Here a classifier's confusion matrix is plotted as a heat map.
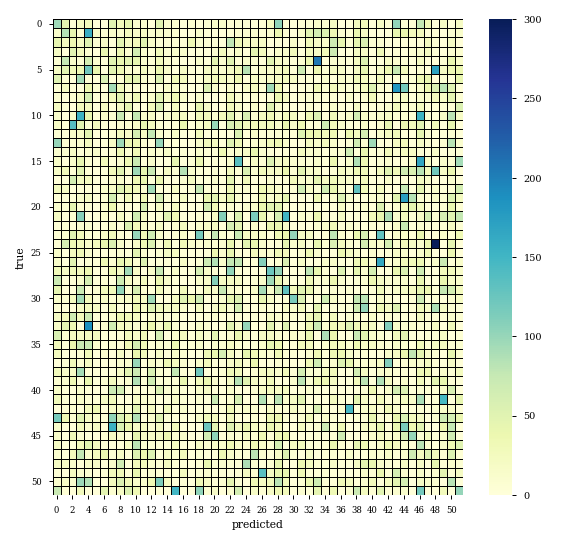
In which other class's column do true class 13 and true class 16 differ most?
48
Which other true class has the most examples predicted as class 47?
21
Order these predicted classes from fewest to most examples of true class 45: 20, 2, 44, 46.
46, 2, 44, 20
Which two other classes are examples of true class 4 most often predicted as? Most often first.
33, 1
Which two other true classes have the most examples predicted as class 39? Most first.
31, 30
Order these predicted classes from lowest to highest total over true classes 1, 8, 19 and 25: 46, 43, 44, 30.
30, 46, 43, 44
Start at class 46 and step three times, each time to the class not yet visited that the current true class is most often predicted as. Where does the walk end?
35
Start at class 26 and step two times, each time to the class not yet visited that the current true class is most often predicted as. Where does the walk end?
49
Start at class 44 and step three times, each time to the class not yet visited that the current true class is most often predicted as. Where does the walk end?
0
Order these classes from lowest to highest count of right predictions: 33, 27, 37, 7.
37, 33, 7, 27
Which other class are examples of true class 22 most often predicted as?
44
